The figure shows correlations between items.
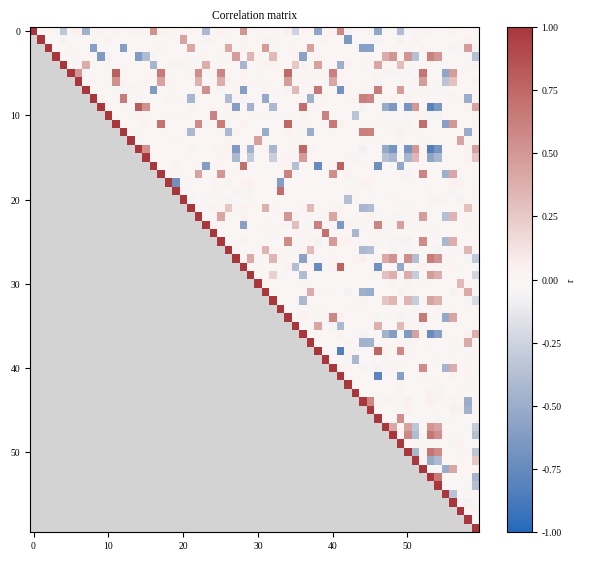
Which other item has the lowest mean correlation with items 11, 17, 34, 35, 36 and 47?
55
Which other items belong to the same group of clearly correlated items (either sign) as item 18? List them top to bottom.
19, 33
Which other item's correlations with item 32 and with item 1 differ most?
42
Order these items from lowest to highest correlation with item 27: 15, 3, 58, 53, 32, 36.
36, 15, 58, 32, 3, 53
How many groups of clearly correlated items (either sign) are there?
8
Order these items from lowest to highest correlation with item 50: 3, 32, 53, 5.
5, 32, 3, 53
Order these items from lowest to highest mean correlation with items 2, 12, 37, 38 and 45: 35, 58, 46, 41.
41, 58, 35, 46
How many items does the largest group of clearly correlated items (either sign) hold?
15
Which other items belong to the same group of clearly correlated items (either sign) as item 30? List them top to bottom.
13, 57
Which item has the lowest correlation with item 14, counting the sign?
53
